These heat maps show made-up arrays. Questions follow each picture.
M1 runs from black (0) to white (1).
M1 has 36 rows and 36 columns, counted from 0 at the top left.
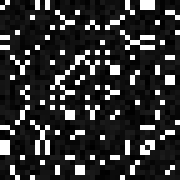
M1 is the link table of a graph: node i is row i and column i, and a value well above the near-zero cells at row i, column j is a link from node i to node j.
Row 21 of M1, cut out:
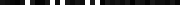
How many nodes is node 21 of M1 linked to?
5
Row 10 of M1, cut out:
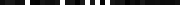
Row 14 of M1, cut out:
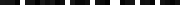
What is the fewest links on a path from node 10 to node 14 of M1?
6
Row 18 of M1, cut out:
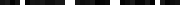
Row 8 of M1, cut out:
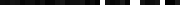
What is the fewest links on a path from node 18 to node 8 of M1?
3
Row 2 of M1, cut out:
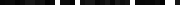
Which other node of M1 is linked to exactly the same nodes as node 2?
node 16
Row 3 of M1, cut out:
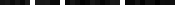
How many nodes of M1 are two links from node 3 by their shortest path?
6
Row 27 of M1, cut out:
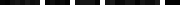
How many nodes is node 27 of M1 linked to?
4
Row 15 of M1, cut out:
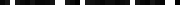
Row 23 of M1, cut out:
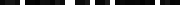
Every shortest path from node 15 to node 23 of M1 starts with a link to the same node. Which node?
node 26
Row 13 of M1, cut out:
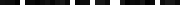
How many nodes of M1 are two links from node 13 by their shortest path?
1
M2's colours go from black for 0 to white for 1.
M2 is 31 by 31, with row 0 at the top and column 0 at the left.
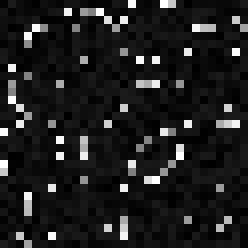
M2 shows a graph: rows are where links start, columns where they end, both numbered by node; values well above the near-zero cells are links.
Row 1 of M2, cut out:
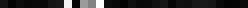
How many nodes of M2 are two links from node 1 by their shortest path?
5
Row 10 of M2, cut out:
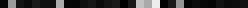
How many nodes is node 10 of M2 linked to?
6
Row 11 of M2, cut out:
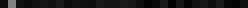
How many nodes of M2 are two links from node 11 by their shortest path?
3
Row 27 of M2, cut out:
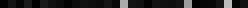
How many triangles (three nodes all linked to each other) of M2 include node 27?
2
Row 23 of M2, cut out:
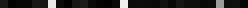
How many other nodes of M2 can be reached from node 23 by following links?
7
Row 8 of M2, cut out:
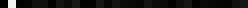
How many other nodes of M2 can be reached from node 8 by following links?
9
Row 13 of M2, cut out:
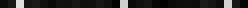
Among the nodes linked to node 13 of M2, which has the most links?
node 15
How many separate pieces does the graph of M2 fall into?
4
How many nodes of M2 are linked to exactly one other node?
11
